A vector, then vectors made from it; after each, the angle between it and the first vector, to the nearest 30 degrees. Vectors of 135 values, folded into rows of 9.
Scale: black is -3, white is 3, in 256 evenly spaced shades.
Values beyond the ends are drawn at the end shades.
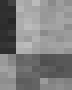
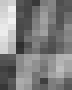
150 degrees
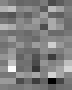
90 degrees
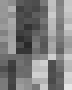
120 degrees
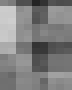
120 degrees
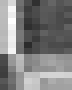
150 degrees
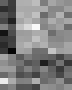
30 degrees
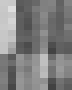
150 degrees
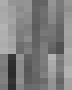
120 degrees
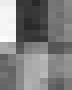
150 degrees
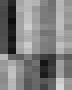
30 degrees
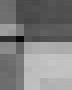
120 degrees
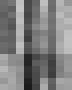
60 degrees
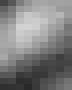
60 degrees
